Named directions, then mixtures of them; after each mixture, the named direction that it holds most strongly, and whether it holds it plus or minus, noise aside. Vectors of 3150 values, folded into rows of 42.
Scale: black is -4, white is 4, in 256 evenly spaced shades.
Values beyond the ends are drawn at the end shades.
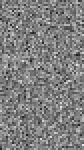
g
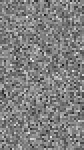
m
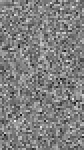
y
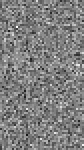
g, plus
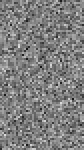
y, minus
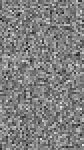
g, plus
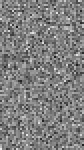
g, minus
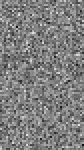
g, minus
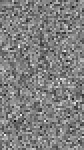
y, minus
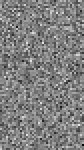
g, minus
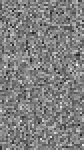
g, plus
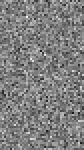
m, plus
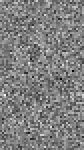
m, minus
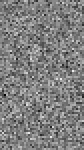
m, plus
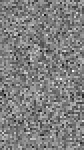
m, plus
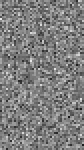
g, minus
